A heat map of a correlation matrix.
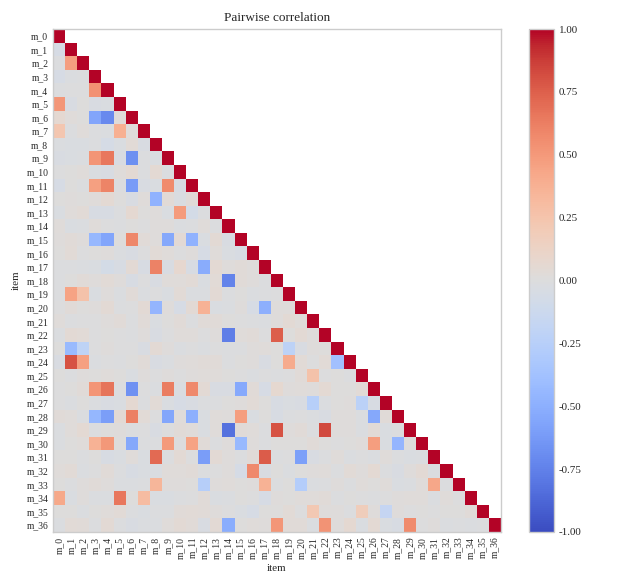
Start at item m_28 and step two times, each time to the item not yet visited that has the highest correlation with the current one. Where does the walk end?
m_15
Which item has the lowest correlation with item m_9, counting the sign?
m_6
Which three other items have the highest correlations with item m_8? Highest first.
m_31, m_17, m_33
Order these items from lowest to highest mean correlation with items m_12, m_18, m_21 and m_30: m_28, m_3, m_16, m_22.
m_28, m_16, m_3, m_22
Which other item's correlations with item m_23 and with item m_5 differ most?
m_34
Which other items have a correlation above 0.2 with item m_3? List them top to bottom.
m_4, m_9, m_11, m_26, m_30
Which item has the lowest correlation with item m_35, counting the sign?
m_27
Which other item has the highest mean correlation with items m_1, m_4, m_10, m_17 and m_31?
m_8
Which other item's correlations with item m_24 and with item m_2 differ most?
m_1
